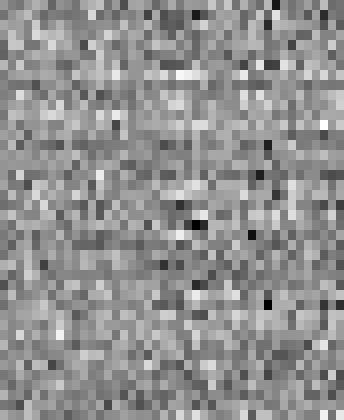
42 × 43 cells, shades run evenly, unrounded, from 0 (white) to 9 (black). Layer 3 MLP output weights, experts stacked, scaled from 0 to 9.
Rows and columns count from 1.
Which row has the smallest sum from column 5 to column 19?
12
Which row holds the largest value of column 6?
27
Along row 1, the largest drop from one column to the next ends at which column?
36
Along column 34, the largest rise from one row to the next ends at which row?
15
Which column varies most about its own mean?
25
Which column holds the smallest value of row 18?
13
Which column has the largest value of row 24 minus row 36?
32
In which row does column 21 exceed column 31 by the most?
41
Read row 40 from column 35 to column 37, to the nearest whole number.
4 3 4
